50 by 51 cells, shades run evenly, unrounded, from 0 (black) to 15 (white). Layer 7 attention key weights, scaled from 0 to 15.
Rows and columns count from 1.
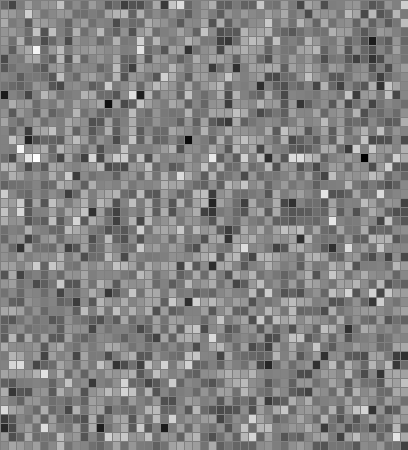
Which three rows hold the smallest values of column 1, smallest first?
11, 48, 47
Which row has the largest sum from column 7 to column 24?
30
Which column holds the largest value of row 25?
42
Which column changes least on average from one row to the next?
43
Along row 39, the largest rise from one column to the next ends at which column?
35
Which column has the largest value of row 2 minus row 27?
4
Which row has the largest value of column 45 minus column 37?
17
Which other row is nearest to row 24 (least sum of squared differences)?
23
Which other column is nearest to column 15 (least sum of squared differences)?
50
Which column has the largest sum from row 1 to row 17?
22
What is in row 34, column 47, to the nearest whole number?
3
